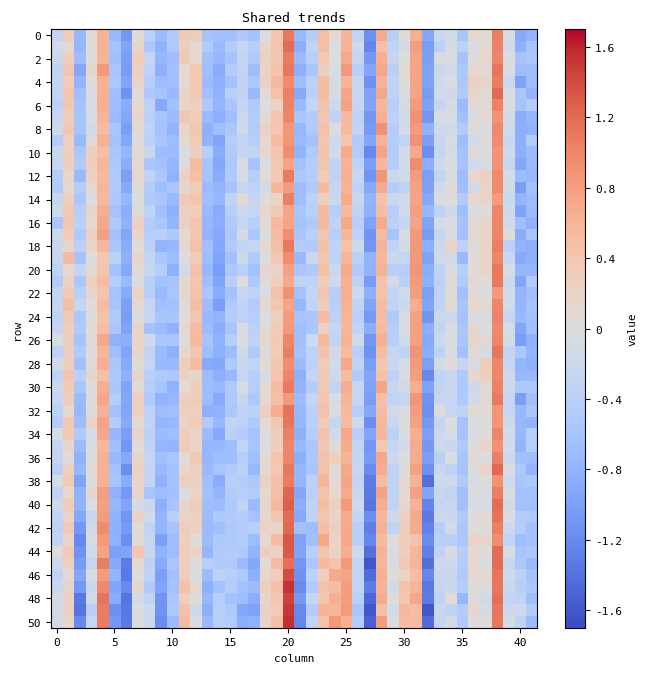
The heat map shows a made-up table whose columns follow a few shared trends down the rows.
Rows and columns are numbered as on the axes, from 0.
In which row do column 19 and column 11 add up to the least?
20
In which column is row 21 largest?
38
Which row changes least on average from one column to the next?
14
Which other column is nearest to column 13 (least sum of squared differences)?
10
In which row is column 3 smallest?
49
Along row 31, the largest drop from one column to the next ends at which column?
32
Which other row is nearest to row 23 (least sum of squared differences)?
22
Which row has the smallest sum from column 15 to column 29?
24
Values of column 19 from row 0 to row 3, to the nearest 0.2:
0.4 0.4 0.4 0.4
